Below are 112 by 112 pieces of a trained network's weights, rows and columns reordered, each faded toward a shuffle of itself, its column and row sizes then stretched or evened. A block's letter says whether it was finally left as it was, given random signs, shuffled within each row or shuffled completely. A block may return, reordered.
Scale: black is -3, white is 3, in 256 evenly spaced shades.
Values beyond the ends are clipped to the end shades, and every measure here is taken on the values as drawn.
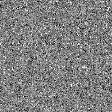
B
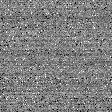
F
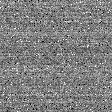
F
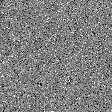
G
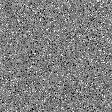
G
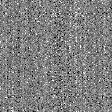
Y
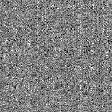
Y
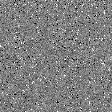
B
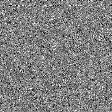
B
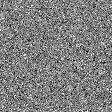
G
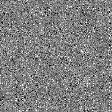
Y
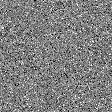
G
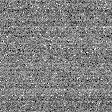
F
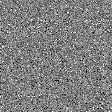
B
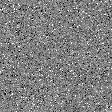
G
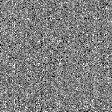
Y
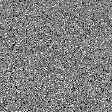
B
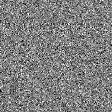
Y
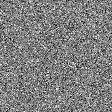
G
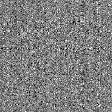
Y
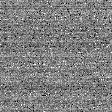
Y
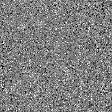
B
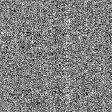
Y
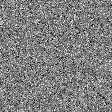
G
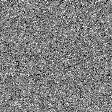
F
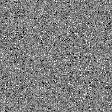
B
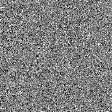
B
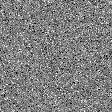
G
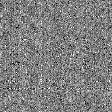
Y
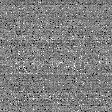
Y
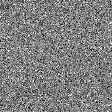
B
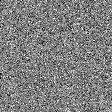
F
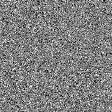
F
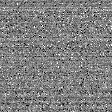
Y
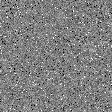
G
